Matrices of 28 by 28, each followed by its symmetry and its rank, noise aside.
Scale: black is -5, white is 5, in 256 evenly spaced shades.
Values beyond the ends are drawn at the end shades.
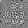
symmetric, rank three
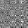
no symmetry, rank two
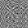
no symmetry, rank two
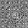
symmetric, rank four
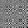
symmetric, rank two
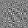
antisymmetric, rank two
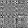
antisymmetric, rank four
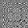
symmetric, rank four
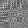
symmetric, rank three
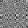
no symmetry, rank two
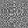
no symmetry, rank three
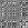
symmetric, rank two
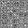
symmetric, rank three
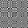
symmetric, rank two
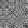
symmetric, rank three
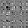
symmetric, rank two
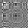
symmetric, rank two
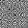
symmetric, rank four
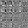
antisymmetric, rank two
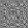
no symmetry, rank three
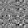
no symmetry, rank three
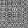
antisymmetric, rank four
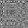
no symmetry, rank three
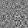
no symmetry, rank three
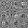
symmetric, rank three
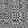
antisymmetric, rank two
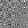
no symmetry, rank three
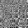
no symmetry, rank three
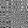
antisymmetric, rank four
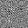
antisymmetric, rank four
